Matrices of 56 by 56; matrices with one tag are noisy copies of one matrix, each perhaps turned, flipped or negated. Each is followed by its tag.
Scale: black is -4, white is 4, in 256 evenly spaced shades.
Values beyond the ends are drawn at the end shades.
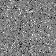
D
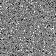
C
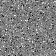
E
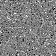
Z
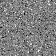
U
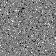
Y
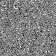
D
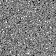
C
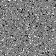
E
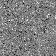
D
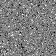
Y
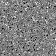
C
